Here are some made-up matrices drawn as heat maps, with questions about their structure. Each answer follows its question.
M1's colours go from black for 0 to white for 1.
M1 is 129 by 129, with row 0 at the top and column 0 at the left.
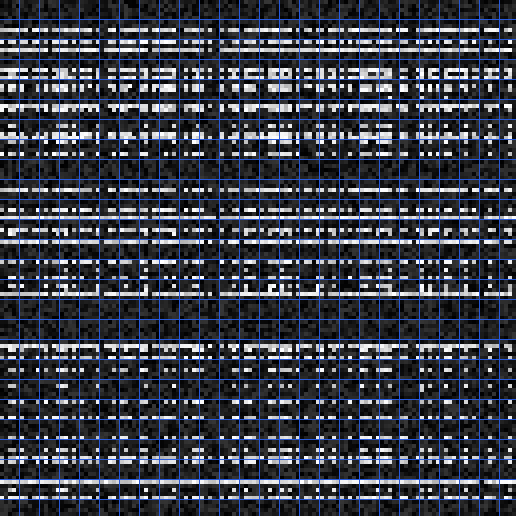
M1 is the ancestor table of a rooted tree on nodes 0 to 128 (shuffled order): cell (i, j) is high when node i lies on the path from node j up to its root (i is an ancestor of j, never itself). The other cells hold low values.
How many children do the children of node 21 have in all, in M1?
4
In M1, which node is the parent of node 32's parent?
104
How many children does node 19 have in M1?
1
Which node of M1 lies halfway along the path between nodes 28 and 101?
92
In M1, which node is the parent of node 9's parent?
100
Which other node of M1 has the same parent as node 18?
95
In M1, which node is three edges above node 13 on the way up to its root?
22
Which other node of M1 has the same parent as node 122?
90
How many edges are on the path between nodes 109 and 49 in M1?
9
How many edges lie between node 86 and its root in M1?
5
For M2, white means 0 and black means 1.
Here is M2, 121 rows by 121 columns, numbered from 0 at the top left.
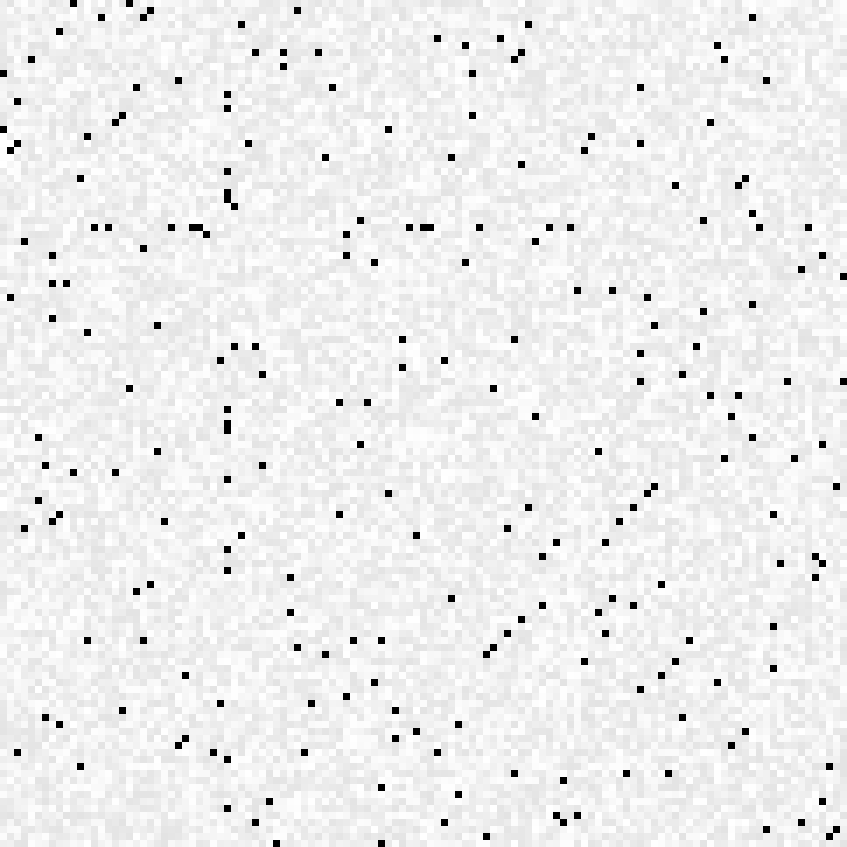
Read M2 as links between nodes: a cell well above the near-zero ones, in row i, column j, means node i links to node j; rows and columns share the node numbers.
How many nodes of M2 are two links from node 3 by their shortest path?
2
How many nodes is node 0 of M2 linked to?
2
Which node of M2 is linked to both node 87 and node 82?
node 41
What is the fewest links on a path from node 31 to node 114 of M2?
4
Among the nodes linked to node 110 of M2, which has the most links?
node 73
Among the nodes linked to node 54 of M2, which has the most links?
node 91
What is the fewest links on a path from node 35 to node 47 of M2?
4
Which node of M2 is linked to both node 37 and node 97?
node 53
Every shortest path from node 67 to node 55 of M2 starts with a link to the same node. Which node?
node 10
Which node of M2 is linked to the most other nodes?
node 32
